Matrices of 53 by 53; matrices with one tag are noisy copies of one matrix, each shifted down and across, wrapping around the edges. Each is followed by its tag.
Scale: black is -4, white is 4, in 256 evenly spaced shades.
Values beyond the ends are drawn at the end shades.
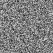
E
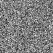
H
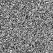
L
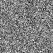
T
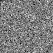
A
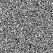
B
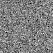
H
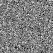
L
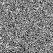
T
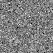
A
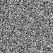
T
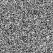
E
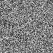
B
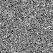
A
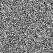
H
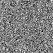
H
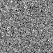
H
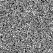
H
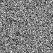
B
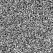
H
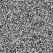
E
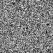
L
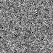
T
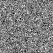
E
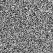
H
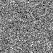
A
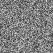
B
